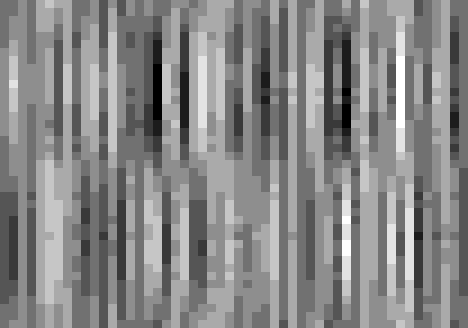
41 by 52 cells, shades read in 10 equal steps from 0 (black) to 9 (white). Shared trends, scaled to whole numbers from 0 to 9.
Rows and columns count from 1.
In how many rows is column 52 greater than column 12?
16
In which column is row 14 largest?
45
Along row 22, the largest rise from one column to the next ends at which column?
41
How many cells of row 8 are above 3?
42
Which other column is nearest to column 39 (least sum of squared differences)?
21
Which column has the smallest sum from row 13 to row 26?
18
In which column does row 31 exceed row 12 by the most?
39
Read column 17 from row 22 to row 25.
6 6 6 6
